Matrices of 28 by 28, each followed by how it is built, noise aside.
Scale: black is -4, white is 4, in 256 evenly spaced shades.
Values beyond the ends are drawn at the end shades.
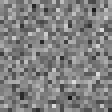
repeating columns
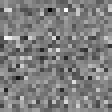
uneven rows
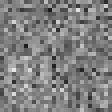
low rank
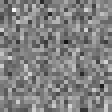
repeating columns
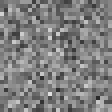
blocks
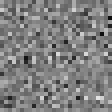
uneven rows
